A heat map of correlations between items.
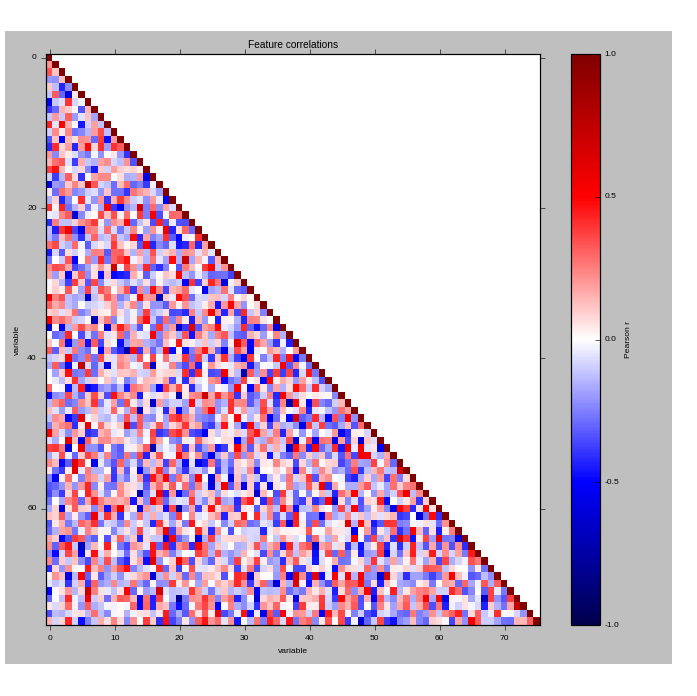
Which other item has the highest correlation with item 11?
60
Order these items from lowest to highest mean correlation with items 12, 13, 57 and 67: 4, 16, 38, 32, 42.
4, 32, 38, 16, 42
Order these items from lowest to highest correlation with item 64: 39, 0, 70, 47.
39, 0, 70, 47
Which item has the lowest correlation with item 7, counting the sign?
35
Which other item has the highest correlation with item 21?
27
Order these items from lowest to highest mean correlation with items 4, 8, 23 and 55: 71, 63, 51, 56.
63, 71, 56, 51
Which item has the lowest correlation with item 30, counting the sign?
42
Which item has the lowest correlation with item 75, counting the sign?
48
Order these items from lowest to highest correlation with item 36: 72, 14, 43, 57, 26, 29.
14, 29, 57, 43, 72, 26
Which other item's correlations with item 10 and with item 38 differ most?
29
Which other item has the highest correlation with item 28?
10
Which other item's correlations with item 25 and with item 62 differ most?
53
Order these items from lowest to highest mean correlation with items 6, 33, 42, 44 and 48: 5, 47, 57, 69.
47, 69, 5, 57
